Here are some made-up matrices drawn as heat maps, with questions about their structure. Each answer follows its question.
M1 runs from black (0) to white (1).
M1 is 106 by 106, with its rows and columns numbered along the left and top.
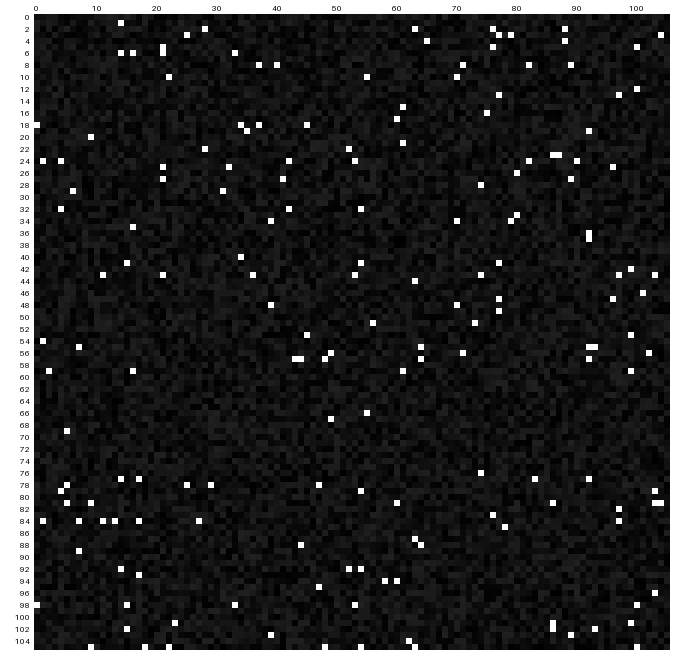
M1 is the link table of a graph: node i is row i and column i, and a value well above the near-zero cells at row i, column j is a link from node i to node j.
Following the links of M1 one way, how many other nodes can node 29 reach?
9
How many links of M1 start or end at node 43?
8
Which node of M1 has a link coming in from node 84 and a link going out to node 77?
node 13
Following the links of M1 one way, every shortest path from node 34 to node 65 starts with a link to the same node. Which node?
node 79
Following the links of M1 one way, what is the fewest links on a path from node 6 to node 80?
2
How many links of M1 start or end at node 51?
2
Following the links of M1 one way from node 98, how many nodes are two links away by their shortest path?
4
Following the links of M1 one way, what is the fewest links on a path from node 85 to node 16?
4
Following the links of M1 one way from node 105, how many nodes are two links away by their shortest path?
9
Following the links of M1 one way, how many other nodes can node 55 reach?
10
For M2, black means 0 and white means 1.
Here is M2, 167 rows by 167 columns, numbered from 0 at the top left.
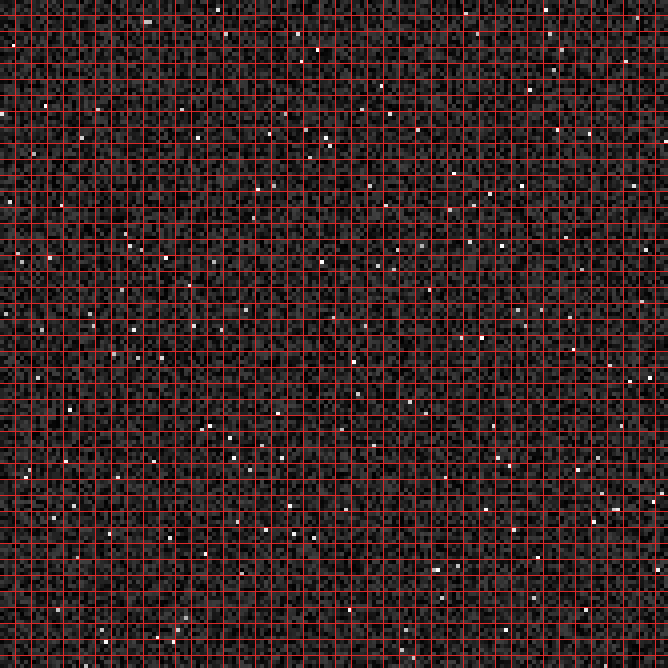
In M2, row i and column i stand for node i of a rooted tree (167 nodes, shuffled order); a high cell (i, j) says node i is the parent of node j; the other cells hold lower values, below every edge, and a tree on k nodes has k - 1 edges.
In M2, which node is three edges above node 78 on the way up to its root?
32
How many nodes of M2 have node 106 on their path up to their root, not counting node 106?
6
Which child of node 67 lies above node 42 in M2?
98
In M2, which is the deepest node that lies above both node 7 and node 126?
117
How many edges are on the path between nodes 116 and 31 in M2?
9
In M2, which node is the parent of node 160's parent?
15
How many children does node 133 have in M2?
2
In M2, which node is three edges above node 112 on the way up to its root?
103
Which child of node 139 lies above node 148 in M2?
134
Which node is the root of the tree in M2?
84
